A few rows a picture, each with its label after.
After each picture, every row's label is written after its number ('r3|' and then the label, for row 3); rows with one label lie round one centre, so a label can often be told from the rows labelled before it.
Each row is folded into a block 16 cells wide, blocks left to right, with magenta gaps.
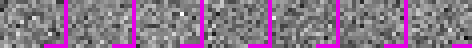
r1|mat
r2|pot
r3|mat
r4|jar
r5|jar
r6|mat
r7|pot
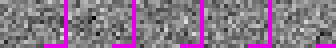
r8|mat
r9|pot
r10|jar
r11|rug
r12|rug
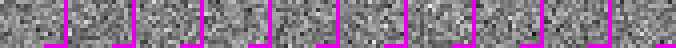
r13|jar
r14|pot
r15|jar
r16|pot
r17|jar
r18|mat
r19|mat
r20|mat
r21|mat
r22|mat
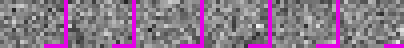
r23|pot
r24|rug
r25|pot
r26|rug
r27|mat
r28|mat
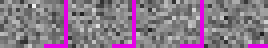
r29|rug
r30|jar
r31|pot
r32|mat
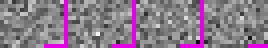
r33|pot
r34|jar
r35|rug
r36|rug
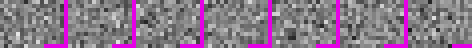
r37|rug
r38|jar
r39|rug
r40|jar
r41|pot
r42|mat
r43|rug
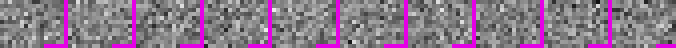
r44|pot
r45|rug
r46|rug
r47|mat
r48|rug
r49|mat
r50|pot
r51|rug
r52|jar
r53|jar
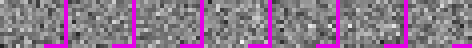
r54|jar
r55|jar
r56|pot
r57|jar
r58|rug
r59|rug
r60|pot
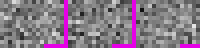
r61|jar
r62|jar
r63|jar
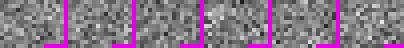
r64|jar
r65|pot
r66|pot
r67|mat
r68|mat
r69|rug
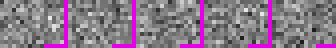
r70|rug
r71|pot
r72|jar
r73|rug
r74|mat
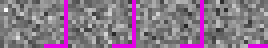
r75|rug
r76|rug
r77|pot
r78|pot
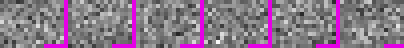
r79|mat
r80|rug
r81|mat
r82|mat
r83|rug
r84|jar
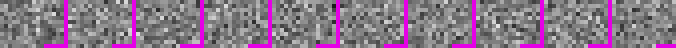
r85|rug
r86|mat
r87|pot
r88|mat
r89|pot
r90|mat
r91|mat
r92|jar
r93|jar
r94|jar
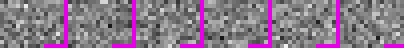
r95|rug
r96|rug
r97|pot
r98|jar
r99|pot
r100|rug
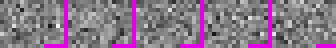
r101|pot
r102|pot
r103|pot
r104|jar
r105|pot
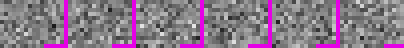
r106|mat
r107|pot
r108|jar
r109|pot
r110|mat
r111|mat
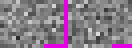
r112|jar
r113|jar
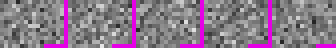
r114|pot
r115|pot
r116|rug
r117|jar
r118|mat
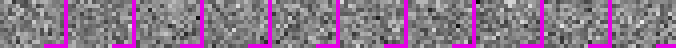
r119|rug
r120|mat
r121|rug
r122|rug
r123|mat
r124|jar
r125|pot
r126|rug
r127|pot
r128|mat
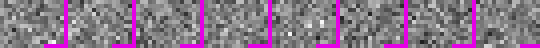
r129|pot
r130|pot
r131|pot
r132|rug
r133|rug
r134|pot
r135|pot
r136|pot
